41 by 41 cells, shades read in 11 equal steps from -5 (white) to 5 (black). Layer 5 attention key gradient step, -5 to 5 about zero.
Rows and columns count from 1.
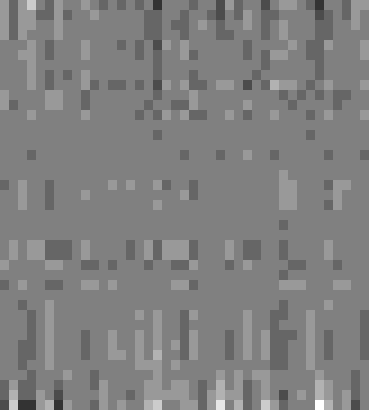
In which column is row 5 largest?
18
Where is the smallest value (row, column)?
41, 36
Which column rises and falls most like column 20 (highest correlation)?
17
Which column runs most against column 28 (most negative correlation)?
21
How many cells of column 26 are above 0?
5
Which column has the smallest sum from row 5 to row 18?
4
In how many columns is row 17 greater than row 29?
11
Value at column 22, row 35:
-1
